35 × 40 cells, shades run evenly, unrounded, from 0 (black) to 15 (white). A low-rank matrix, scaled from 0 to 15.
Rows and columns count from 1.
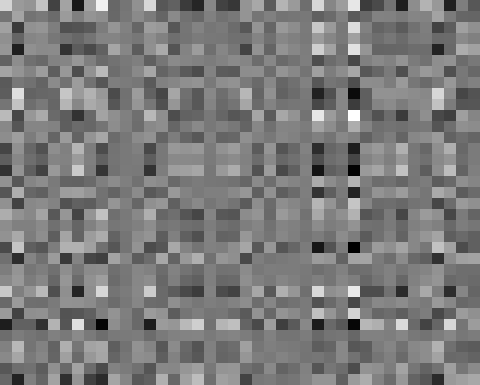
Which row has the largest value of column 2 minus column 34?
1
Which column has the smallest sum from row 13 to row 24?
30
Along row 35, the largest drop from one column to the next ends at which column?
6
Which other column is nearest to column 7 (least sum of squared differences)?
34
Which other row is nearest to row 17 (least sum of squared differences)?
12
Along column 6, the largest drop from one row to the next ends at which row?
24
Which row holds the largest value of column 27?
11
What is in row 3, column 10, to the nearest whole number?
9
